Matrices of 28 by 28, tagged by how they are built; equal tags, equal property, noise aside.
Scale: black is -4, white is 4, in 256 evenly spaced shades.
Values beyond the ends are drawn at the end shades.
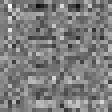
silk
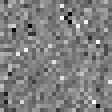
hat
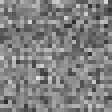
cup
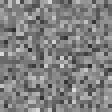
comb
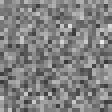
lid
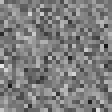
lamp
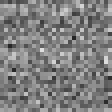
cup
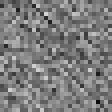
lamp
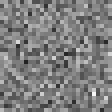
comb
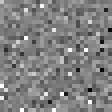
hat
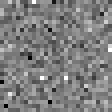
hat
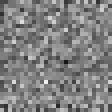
lid
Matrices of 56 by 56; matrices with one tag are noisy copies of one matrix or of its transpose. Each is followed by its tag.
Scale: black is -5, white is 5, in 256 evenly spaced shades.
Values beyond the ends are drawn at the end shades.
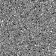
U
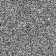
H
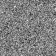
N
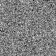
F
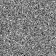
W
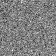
U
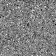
W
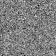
W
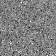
U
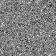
F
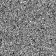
U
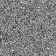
U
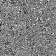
H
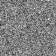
H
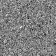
N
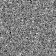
F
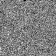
H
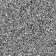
N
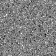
N
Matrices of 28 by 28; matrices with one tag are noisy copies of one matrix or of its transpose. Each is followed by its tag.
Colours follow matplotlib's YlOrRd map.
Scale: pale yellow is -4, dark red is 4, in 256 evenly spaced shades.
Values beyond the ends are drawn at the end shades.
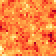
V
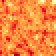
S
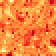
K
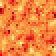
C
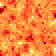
C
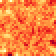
K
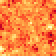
V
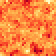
V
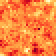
V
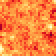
V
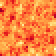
C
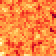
S
